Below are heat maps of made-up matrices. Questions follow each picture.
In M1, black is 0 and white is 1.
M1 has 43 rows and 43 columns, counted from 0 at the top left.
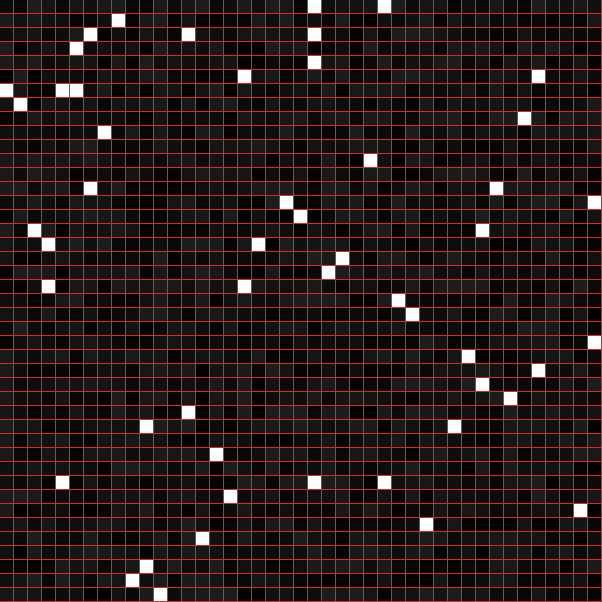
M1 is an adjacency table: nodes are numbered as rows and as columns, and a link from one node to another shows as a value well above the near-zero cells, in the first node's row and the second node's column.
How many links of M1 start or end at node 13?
4
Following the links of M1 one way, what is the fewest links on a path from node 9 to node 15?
7
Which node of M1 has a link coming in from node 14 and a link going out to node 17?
node 20
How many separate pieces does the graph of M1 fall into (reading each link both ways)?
7
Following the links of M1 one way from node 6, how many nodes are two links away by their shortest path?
4
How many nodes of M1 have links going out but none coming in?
3
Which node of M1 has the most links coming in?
node 22
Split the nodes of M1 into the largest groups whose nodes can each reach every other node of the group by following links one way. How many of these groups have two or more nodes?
3
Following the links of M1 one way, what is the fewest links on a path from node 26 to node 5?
5
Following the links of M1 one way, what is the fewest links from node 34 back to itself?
2
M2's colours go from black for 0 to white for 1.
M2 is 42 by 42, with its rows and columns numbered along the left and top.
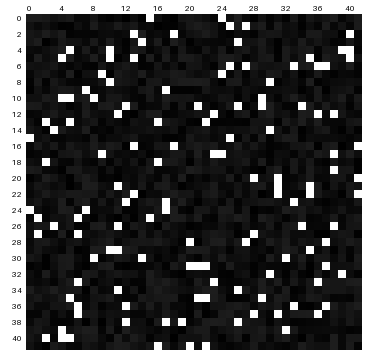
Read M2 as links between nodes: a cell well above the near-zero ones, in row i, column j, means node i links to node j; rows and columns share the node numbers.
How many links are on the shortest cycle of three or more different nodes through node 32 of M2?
6
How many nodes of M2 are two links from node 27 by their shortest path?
5
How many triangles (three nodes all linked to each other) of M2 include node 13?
0
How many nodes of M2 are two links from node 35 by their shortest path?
7
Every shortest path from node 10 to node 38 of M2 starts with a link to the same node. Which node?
node 29
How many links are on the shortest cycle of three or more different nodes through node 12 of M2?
4
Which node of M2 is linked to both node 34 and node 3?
node 26
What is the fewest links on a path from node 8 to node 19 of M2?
6
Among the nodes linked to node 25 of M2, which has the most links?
node 6
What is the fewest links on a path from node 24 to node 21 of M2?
5
